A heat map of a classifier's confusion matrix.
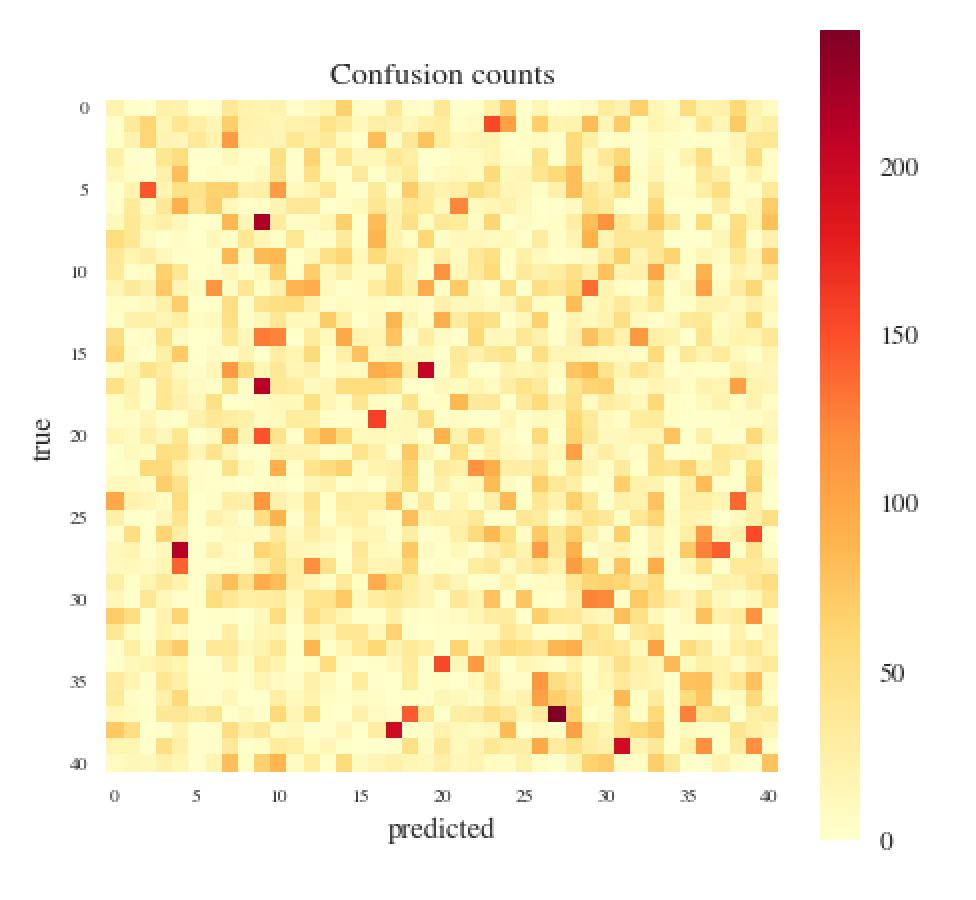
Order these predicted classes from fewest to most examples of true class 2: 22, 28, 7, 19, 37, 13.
37, 22, 13, 28, 19, 7
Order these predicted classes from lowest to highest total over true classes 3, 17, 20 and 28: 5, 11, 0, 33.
5, 11, 0, 33
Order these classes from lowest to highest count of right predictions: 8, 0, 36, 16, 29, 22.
0, 8, 29, 36, 16, 22
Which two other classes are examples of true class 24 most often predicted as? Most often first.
38, 9
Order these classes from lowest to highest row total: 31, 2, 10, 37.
2, 31, 10, 37
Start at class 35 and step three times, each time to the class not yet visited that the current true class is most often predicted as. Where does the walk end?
31
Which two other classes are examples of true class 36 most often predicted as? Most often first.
26, 31
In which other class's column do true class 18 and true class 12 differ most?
21
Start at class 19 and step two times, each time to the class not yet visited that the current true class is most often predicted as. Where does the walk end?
7
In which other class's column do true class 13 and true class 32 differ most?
20
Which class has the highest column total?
28
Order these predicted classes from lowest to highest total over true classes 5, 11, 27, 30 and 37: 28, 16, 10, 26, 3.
16, 3, 26, 10, 28
